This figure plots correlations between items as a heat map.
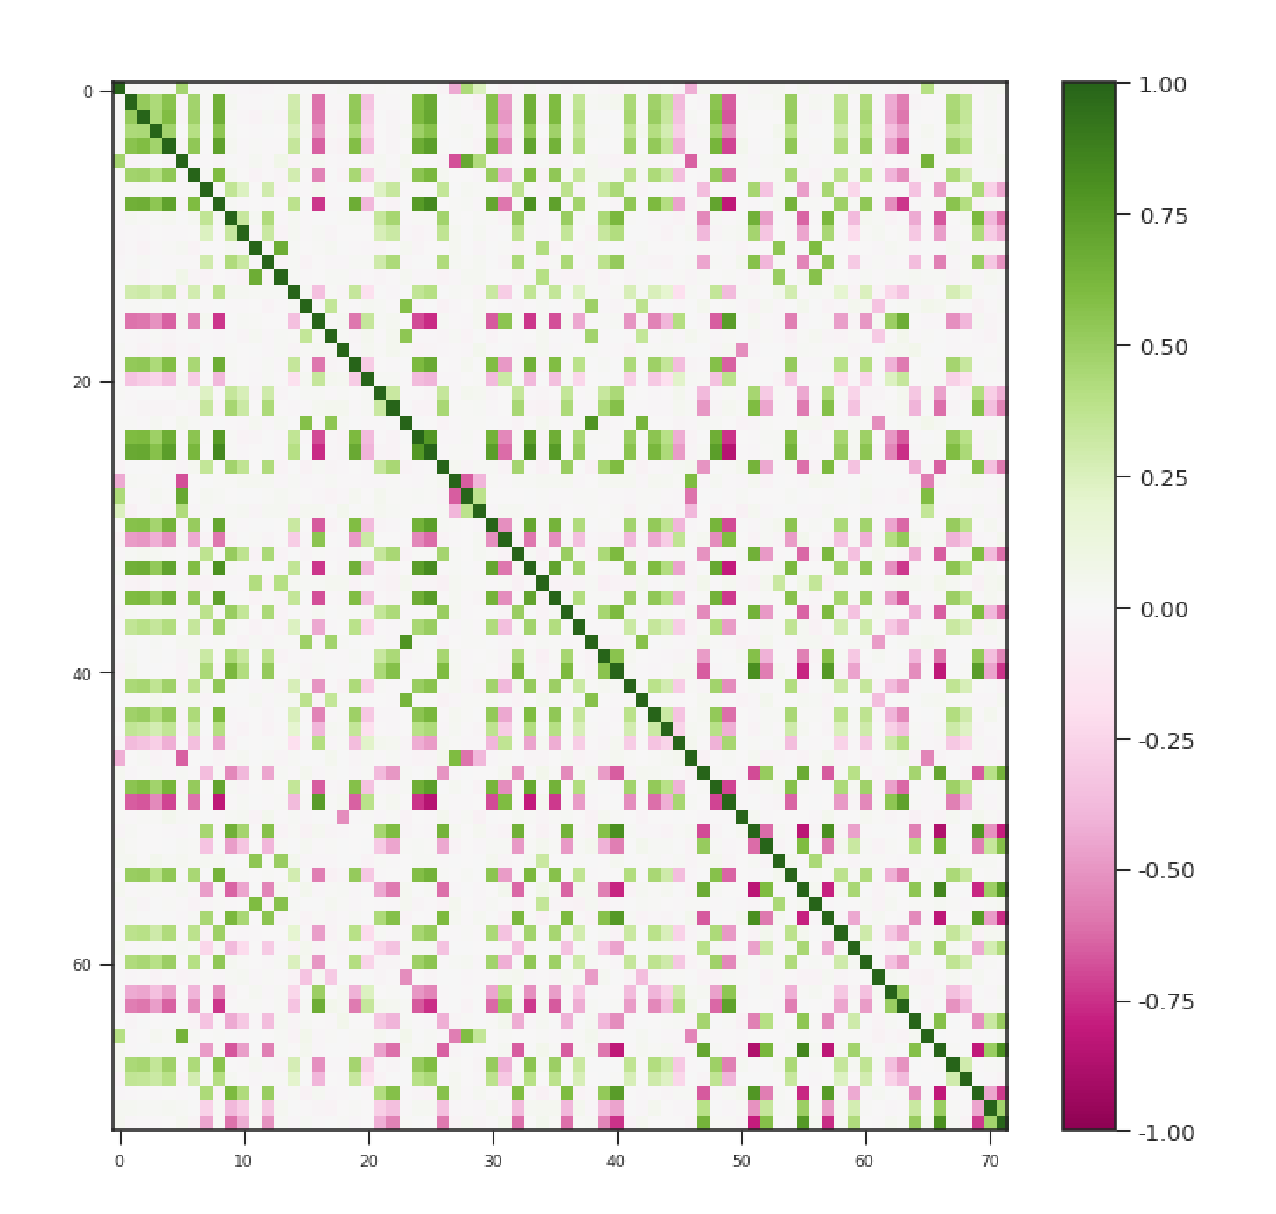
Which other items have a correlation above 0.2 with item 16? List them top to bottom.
20, 31, 45, 49, 62, 63
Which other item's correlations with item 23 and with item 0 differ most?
38
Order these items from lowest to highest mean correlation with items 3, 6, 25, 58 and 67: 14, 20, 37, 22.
20, 22, 14, 37
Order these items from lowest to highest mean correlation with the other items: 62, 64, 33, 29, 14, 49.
49, 62, 64, 29, 14, 33
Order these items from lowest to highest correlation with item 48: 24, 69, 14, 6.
69, 14, 6, 24
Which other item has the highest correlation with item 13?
11
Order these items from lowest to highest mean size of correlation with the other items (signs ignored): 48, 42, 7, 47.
42, 7, 47, 48
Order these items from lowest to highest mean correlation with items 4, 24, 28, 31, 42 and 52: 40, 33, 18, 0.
40, 18, 0, 33
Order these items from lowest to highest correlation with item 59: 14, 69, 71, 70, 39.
69, 39, 14, 70, 71
